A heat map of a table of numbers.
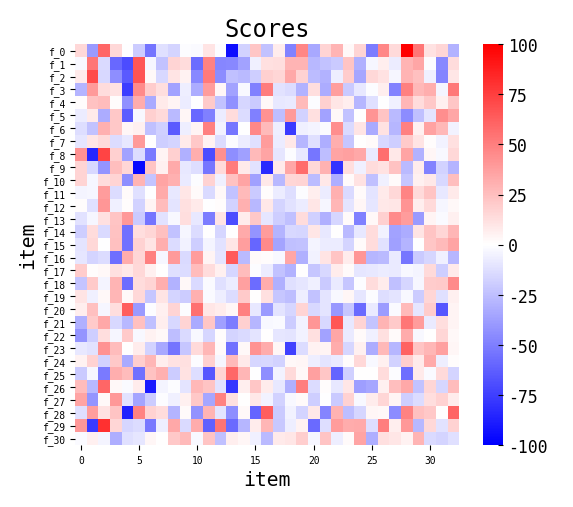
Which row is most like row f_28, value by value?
f_3
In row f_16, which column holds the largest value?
13
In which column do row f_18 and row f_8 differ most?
1
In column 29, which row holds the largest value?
f_0
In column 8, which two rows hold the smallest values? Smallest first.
f_6, f_23
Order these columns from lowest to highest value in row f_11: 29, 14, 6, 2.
6, 29, 14, 2
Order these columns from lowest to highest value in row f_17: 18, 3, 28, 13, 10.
18, 13, 28, 3, 10
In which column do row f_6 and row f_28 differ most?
15
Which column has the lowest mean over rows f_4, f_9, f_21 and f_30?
16
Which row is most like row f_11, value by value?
f_12
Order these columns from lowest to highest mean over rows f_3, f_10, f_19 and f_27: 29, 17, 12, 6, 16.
17, 6, 29, 12, 16
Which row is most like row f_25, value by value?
f_9
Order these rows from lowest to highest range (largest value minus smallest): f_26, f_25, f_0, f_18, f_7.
f_7, f_18, f_25, f_26, f_0
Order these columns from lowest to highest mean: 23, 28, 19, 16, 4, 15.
4, 15, 23, 19, 16, 28
